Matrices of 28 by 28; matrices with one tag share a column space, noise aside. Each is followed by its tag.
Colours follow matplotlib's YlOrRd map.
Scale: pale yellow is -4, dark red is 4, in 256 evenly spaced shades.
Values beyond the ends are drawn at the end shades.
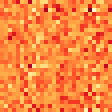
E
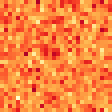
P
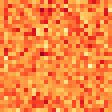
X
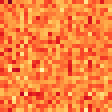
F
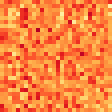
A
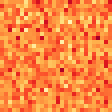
P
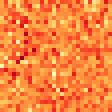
P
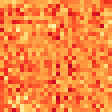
A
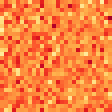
P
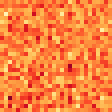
A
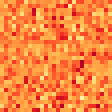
A
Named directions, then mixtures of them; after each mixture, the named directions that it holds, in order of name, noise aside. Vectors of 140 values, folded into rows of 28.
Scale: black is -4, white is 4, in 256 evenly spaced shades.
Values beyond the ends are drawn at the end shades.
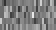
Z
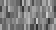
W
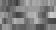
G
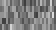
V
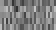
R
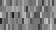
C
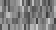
W.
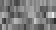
G, V.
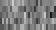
G, R.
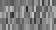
C, R, Z.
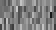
R, Z.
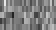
C, V, W.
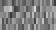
R, W, Z.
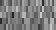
C.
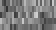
C, G, V.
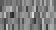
C, W, Z.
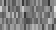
R, W.
